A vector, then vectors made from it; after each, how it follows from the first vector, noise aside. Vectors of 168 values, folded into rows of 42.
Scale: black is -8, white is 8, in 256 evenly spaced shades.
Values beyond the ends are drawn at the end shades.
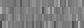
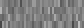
copied.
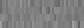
negated, shrunk.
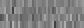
wrapped around.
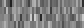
reversed, scaled up.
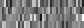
reversed, scaled up.
